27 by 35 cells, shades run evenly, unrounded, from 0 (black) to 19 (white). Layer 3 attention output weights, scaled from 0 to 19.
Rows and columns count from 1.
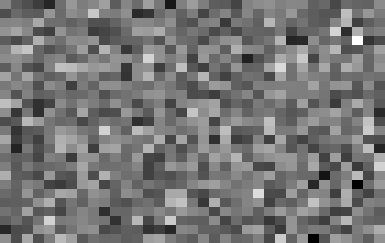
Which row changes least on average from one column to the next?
11
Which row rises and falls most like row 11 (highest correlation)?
24
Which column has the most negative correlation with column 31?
9
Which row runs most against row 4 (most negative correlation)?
2
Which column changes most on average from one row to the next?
33
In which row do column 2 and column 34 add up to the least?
5
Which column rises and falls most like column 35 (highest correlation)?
27
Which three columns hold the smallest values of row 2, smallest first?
13, 14, 19
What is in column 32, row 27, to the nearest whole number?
11
